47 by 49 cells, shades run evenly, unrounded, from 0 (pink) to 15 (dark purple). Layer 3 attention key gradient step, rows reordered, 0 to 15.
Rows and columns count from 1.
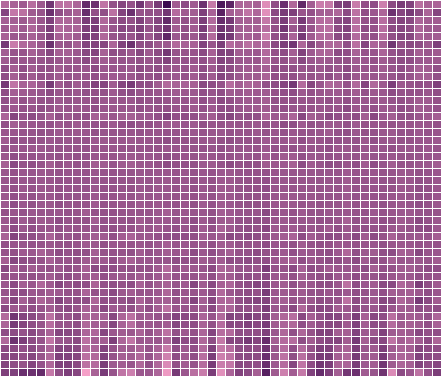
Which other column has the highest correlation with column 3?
20
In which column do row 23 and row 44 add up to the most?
30
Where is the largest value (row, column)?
1, 19
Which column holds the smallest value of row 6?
2
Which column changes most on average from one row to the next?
26
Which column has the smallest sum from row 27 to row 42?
25
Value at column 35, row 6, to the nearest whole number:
9
